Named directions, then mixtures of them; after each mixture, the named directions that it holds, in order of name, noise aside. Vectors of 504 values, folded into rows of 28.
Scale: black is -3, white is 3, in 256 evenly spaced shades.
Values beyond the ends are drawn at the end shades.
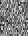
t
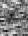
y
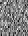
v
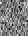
t, v.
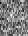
t, y.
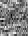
v, y.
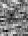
y.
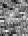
y.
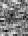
y.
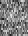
t, y.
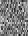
t.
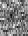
t, y.
